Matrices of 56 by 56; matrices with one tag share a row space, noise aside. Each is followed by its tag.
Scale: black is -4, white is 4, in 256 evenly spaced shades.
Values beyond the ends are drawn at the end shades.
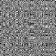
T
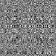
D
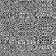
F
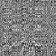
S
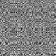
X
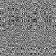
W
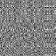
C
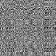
C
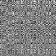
W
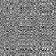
F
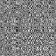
D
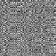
X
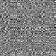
X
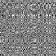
W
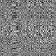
D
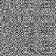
T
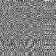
C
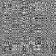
S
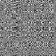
D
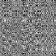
S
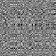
X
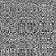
F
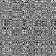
S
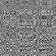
F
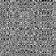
F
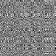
C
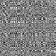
X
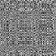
F
